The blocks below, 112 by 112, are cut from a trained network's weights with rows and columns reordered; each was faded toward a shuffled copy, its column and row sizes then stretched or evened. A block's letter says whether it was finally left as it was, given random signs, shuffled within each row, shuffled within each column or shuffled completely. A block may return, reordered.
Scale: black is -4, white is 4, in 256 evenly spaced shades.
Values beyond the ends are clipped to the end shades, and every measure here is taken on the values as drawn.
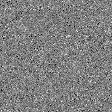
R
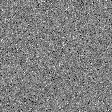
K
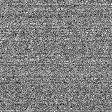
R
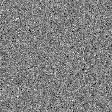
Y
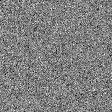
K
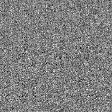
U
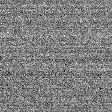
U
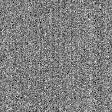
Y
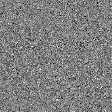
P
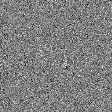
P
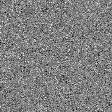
Y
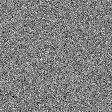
K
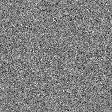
R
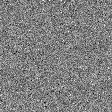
K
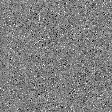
Y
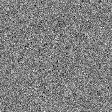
Y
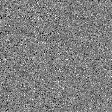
P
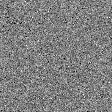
R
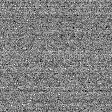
R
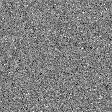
K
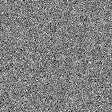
K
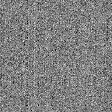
U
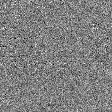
P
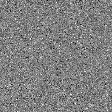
P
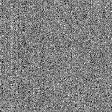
U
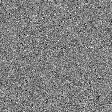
R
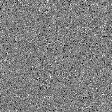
U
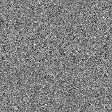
P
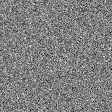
K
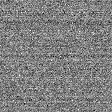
R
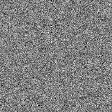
P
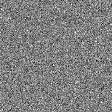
P
